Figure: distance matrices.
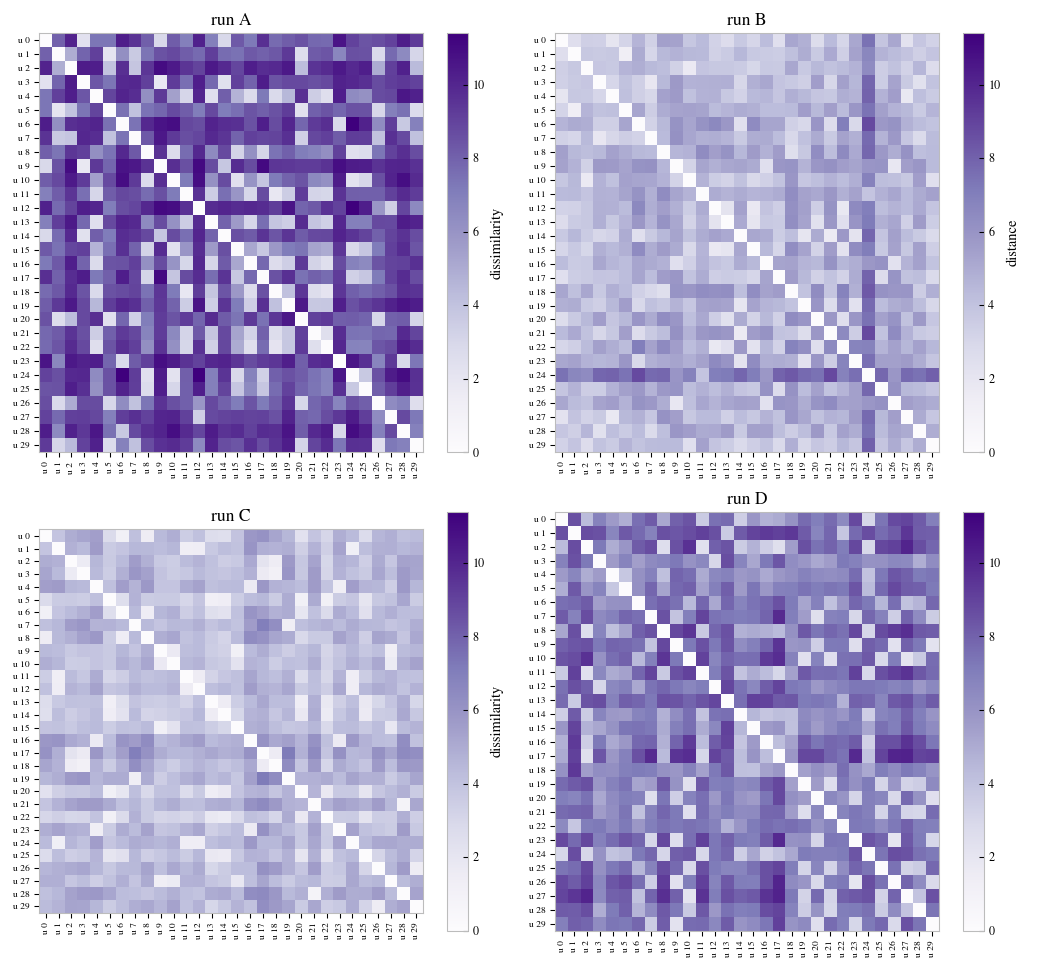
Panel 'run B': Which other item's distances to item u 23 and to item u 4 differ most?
u 27
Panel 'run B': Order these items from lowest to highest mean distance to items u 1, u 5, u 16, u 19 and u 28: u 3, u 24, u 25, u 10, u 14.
u 3, u 14, u 10, u 25, u 24
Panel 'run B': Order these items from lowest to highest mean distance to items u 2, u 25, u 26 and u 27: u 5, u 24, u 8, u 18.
u 5, u 8, u 18, u 24
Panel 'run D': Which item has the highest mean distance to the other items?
u 1
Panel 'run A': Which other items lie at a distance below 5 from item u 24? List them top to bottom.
u 8, u 10, u 15, u 17, u 25
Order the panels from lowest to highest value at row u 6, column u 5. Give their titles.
run C, run B, run D, run A
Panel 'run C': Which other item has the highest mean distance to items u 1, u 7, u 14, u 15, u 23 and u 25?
u 17
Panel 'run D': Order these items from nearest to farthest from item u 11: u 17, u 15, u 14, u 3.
u 17, u 14, u 15, u 3
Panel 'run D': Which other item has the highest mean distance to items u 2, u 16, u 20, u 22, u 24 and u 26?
u 27
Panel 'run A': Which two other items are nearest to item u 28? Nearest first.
u 23, u 6
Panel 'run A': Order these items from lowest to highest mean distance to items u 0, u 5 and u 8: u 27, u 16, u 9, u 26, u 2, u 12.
u 26, u 9, u 16, u 2, u 27, u 12
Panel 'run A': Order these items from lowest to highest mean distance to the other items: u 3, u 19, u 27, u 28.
u 19, u 3, u 27, u 28
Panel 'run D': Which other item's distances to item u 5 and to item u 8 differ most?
u 2
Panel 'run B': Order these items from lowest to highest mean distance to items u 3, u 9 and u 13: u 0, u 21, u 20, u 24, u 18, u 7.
u 0, u 7, u 20, u 21, u 18, u 24
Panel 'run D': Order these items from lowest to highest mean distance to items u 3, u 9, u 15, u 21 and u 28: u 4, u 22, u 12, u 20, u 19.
u 19, u 20, u 12, u 4, u 22
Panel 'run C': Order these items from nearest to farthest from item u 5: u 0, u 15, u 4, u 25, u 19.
u 25, u 0, u 15, u 4, u 19
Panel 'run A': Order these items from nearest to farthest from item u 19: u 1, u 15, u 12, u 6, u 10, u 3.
u 15, u 10, u 3, u 1, u 6, u 12
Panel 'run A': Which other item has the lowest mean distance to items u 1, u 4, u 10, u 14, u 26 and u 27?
u 5
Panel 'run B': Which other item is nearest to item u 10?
u 2
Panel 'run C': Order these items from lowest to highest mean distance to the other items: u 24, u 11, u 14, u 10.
u 14, u 11, u 10, u 24
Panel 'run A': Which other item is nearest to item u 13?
u 4
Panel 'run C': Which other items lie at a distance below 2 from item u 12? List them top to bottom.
u 1, u 11, u 24
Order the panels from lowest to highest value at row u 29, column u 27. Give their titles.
run B, run C, run A, run D
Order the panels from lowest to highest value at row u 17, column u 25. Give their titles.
run B, run A, run C, run D
